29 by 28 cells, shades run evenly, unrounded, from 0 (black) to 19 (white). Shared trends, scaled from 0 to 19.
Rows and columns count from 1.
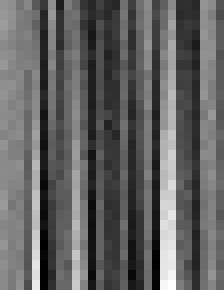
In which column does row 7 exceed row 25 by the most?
7
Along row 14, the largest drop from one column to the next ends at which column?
6
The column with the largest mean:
22
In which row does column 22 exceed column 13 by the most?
29
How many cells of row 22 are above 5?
19
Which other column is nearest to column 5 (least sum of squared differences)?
21
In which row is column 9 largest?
1
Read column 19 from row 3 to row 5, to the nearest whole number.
10 10 11
